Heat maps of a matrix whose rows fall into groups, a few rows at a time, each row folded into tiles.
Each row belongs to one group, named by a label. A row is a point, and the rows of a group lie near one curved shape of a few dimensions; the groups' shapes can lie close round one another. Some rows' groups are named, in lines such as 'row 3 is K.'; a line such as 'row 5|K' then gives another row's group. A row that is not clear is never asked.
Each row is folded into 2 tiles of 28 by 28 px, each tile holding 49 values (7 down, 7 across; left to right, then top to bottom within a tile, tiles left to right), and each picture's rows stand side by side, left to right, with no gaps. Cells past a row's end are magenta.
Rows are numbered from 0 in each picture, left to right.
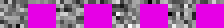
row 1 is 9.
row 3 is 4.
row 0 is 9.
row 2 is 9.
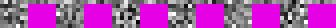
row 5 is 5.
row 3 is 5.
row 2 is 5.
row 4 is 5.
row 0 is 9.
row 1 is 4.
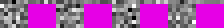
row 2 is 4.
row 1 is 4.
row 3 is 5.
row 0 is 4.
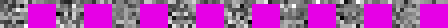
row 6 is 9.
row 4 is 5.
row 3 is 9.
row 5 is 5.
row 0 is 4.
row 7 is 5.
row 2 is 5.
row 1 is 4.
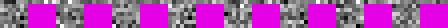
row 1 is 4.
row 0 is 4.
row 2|9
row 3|4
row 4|4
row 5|5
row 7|5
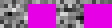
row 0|9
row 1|9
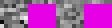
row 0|9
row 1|5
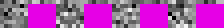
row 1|9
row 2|4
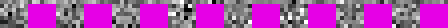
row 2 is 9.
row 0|4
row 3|5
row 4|5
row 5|5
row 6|5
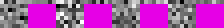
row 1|5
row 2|4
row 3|4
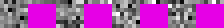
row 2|5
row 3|4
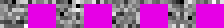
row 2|9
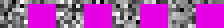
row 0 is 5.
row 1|5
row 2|5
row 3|9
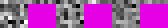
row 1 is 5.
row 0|5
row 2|5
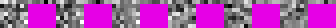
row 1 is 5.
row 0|5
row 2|5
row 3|9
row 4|9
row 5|5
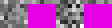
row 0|5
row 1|4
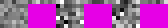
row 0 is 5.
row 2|9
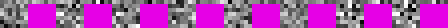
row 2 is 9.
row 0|4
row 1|5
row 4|9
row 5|5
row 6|5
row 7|5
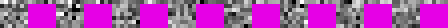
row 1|5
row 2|5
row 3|4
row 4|9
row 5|5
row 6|4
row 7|9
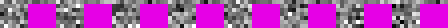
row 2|9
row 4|4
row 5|9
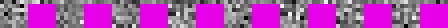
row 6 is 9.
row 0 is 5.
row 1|5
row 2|9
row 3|4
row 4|9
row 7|4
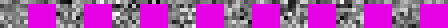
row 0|5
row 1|4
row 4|5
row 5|9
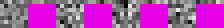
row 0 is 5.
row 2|4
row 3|9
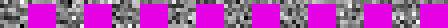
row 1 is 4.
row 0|9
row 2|9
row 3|9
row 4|4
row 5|4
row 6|5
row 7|5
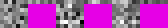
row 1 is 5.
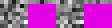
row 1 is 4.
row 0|5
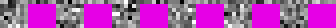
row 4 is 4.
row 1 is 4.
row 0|9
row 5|4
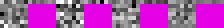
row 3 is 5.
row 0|4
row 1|5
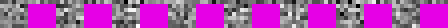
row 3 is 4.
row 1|9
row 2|4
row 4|4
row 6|5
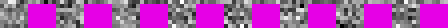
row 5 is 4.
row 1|9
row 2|4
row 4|9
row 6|4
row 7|4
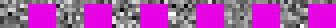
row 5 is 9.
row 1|4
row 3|5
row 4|5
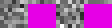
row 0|5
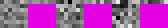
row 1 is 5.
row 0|5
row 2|9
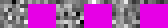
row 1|5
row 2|4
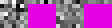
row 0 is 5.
